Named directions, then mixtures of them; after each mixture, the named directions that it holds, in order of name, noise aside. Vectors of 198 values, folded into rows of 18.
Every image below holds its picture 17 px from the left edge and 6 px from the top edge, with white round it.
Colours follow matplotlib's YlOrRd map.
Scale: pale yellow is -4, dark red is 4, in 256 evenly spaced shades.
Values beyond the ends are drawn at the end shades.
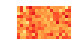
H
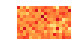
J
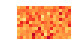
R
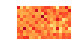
J.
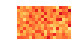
J, R.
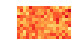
H, J.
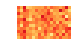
H, R.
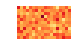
J, R.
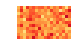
H, R.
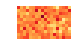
J.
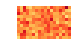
H.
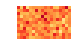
H, J.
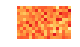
J, R.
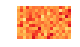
H, R.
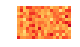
H, R.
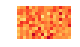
R.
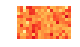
H.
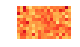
H.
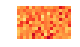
R.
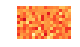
R.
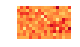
J.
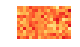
H, J.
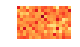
J.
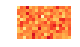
J, R.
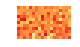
R.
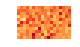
R.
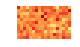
J.
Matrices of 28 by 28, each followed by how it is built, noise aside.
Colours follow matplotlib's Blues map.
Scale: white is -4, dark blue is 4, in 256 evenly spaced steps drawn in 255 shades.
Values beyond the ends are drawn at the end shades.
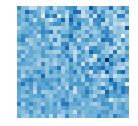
upper triangular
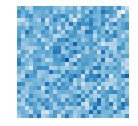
Hankel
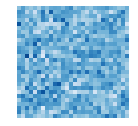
low rank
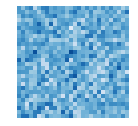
Hankel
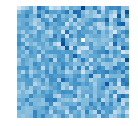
upper triangular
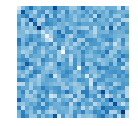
diagonal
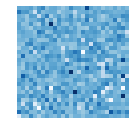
sparse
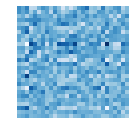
low rank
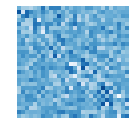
banded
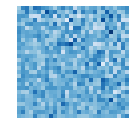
upper triangular
